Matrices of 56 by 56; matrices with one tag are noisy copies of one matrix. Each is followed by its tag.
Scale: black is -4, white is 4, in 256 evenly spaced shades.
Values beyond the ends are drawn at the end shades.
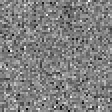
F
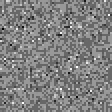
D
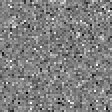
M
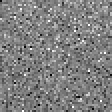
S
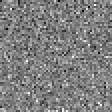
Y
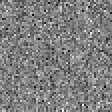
Y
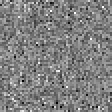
F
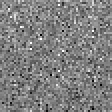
S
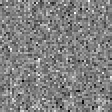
F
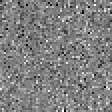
Y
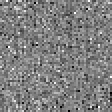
F
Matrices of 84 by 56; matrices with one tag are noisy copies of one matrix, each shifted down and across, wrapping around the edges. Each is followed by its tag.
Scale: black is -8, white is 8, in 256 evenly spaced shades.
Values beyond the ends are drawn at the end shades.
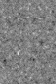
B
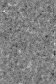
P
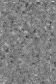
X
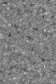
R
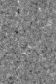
P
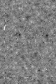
B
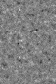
R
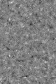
R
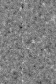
P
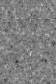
B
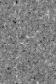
P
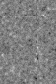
P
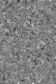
X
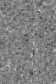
P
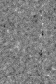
P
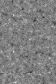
R
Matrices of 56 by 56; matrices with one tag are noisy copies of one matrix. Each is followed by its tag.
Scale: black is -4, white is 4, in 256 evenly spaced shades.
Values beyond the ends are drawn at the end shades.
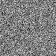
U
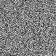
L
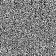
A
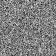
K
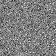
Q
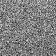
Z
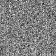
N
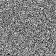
L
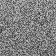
Z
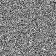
U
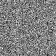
U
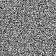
L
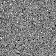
Q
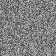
N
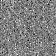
A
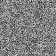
A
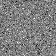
Q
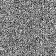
A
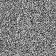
Q
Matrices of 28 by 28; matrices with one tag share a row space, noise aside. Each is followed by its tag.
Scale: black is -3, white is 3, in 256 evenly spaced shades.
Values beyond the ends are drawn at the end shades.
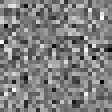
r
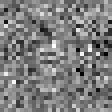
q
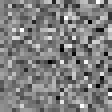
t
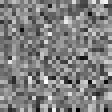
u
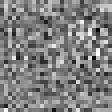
q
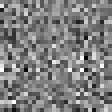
r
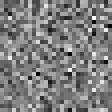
u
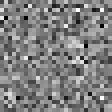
r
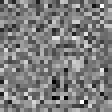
r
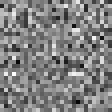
r
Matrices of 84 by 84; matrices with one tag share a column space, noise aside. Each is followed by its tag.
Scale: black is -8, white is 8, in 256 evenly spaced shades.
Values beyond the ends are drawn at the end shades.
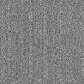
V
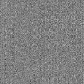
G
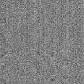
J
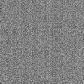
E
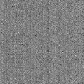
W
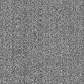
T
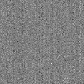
W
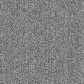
W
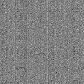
E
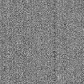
E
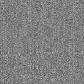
J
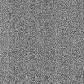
E
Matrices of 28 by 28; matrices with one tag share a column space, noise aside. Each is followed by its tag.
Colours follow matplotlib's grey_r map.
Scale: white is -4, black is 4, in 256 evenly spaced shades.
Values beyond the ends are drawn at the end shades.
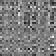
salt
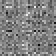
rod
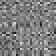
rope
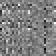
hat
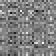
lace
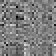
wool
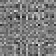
wool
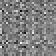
lace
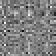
rod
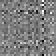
lace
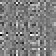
rope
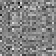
salt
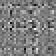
hat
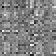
rod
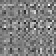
hat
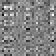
salt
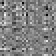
salt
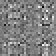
wool
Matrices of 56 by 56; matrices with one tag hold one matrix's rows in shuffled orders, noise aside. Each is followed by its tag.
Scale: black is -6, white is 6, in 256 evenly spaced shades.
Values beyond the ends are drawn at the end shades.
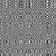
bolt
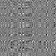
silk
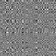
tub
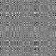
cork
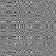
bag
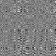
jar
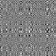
bolt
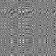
silk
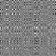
cork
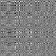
bag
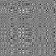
silk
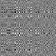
bag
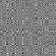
tub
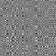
tub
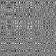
bag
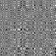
jar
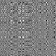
silk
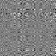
jar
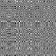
bag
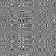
silk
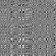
silk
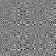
jar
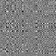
tub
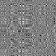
silk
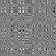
silk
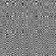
tub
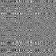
bag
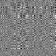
jar
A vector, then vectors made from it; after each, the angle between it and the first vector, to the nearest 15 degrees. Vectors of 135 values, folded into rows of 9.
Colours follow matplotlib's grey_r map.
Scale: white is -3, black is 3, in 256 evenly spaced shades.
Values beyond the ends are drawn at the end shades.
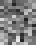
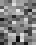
165 degrees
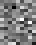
75 degrees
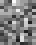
150 degrees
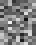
30 degrees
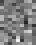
45 degrees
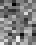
30 degrees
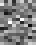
75 degrees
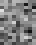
135 degrees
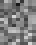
60 degrees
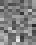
30 degrees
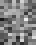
150 degrees
